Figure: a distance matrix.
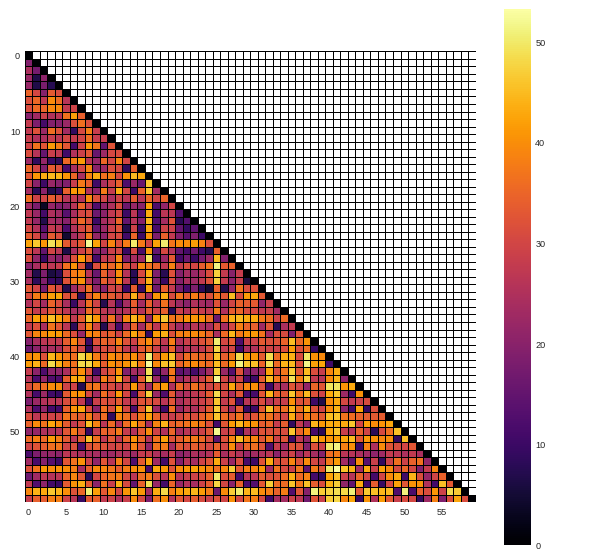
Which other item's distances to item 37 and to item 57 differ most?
16
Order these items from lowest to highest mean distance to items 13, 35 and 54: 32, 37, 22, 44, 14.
22, 14, 37, 44, 32
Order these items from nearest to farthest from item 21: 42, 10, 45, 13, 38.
13, 42, 10, 45, 38
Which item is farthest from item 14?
25
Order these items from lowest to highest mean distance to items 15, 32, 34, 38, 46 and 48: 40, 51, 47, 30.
30, 47, 51, 40
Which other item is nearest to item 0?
53
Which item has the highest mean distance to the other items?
41
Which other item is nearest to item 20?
2
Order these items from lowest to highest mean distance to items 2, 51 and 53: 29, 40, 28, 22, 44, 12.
22, 29, 12, 44, 28, 40
